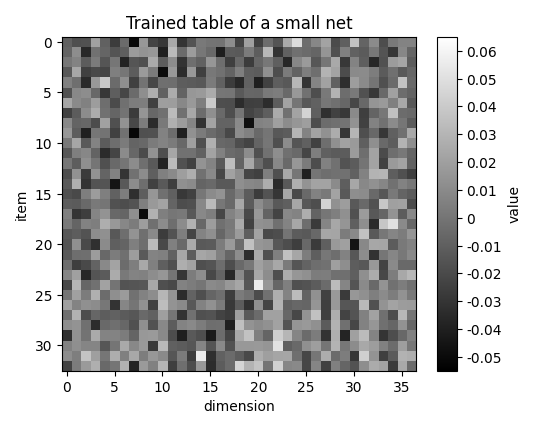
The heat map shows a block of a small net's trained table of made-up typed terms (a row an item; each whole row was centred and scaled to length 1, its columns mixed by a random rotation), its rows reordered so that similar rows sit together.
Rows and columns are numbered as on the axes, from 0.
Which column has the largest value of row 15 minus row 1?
16
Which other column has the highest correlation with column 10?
22
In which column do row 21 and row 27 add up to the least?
19
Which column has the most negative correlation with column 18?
11
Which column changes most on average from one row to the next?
24
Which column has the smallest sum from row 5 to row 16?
5
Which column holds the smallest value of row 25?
12
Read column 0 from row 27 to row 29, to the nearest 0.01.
0 0.01 -0.03
